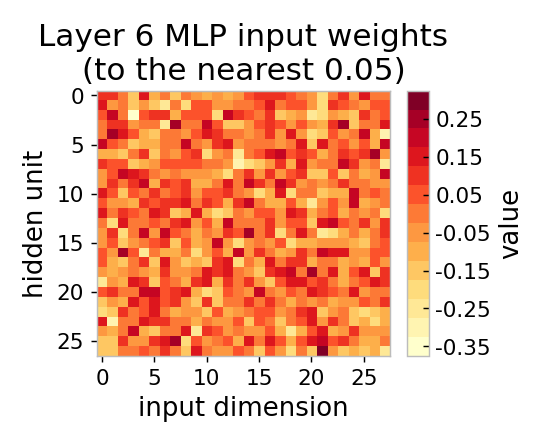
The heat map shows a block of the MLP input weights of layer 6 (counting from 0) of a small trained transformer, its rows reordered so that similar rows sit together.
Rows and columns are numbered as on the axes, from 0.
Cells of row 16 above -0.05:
16
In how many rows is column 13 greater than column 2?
9
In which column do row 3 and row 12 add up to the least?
12
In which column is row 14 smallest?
21
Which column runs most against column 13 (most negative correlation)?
17
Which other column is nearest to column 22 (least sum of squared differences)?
2
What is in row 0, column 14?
0.05
